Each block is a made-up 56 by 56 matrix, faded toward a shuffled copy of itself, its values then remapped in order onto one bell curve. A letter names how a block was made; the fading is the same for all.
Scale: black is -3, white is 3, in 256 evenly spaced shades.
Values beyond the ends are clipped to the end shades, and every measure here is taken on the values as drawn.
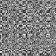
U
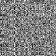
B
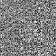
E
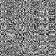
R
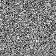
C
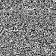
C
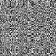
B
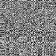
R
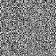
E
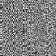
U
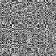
B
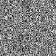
E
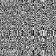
B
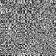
B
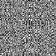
E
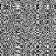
U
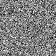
C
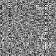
E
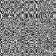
U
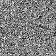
C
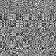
R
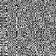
B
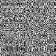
B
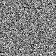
C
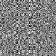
B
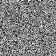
C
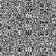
B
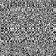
R
